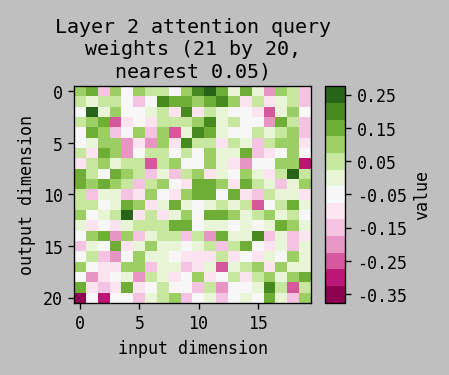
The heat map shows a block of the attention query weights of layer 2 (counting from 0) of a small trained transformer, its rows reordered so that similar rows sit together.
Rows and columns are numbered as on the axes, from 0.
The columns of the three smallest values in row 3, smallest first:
3, 16, 19
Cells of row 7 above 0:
9
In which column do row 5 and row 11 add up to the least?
15
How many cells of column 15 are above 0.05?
2
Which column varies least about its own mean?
7
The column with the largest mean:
11
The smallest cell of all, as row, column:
20, 0
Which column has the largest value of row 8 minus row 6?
4
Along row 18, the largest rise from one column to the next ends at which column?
6
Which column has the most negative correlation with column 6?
17
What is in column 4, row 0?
-0.05
